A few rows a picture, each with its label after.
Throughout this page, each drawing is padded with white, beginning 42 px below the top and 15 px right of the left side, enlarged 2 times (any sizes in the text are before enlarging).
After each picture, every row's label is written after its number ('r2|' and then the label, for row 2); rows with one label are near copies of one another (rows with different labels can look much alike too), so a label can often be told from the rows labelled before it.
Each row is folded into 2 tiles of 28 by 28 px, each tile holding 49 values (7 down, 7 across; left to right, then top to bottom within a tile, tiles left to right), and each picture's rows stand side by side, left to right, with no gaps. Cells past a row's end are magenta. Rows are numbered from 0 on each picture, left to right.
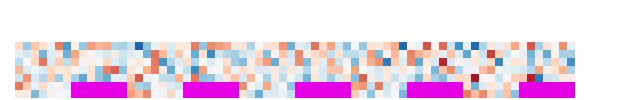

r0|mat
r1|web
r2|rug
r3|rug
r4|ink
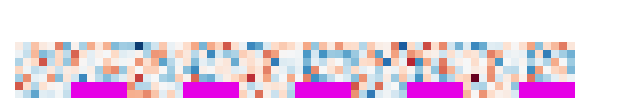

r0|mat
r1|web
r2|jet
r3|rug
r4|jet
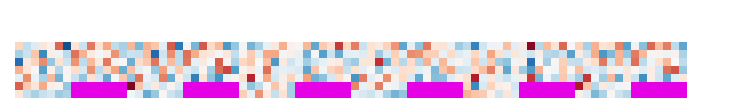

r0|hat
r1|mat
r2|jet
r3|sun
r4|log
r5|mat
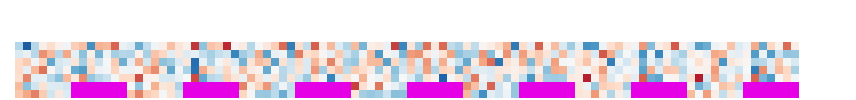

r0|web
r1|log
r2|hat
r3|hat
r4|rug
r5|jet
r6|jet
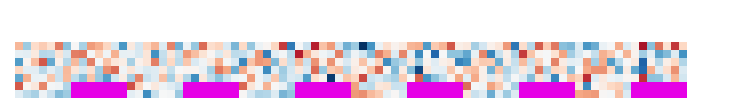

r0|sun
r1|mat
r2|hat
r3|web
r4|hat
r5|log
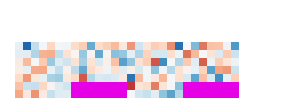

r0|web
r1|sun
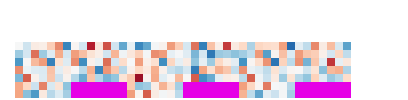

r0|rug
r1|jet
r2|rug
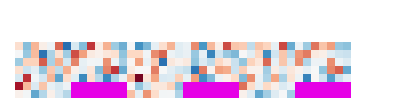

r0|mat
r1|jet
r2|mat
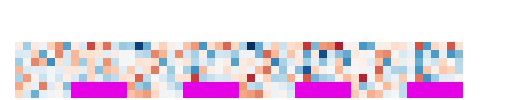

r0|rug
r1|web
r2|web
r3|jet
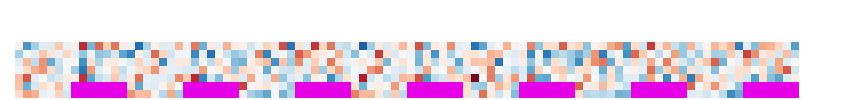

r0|log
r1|ink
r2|hat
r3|ink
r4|jet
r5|hat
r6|sun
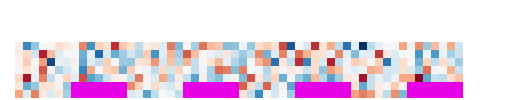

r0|jet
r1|mat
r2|rug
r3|ink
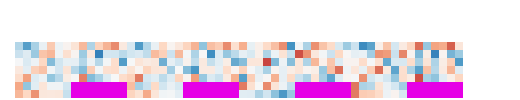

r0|web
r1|web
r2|sun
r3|web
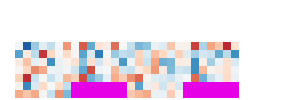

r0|ink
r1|log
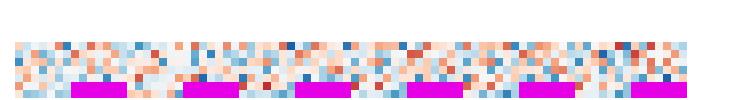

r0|hat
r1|ink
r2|sun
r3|sun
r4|sun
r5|hat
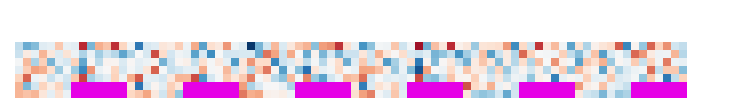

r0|log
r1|ink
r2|web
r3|log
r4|hat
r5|hat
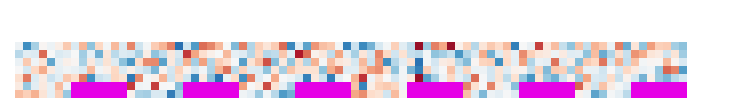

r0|ink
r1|sun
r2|sun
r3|log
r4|rug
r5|mat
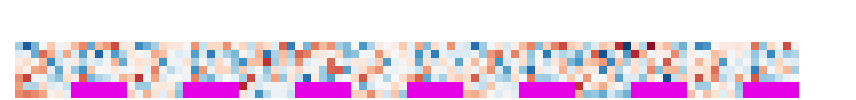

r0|web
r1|jet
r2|mat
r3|ink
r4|web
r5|hat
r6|jet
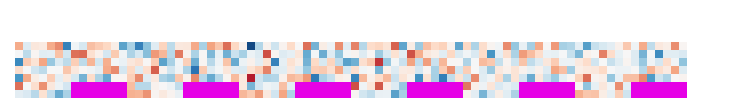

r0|sun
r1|web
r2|ink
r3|sun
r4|mat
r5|ink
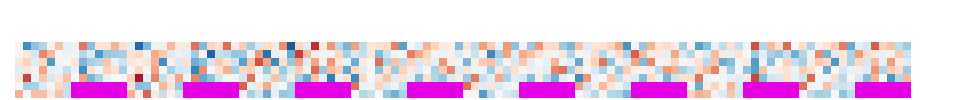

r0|jet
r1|jet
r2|hat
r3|sun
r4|mat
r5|sun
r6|log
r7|hat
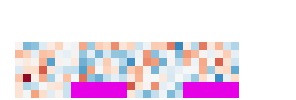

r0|jet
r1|hat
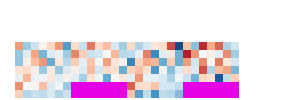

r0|hat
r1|hat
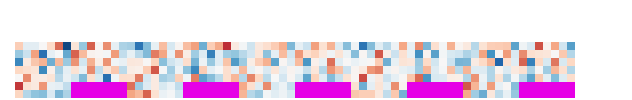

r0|hat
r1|web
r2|rug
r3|ink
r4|rug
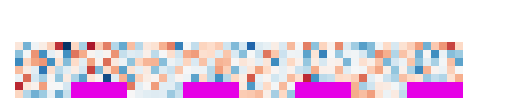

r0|hat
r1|sun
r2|ink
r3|web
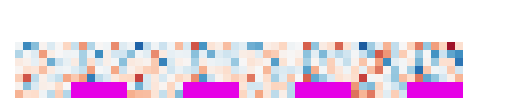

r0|ink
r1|ink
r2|jet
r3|web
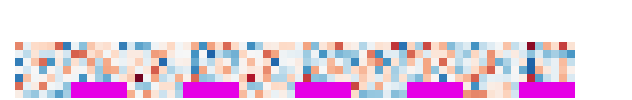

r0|sun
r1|jet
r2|jet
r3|hat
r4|log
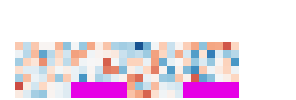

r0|mat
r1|web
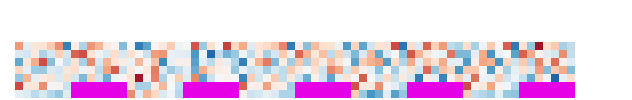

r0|sun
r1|jet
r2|sun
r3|hat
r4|hat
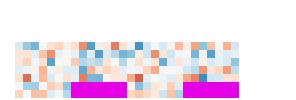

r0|jet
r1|ink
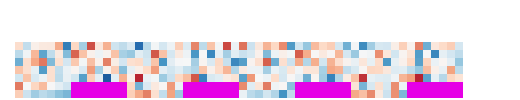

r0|hat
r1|ink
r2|sun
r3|ink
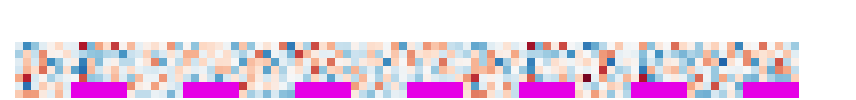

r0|log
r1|sun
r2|hat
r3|rug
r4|log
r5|jet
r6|rug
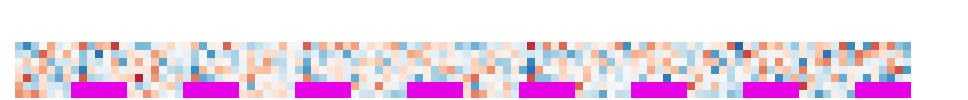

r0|web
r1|jet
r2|log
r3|sun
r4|log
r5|hat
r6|hat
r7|mat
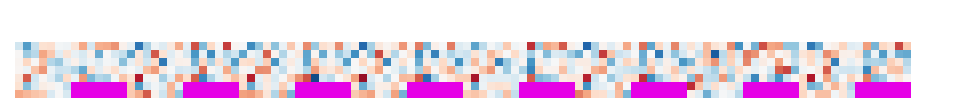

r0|web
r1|ink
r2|ink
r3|ink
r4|log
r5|ink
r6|mat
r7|jet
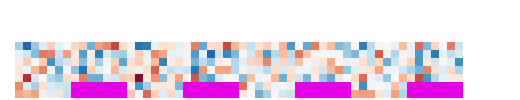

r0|web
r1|jet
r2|mat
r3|ink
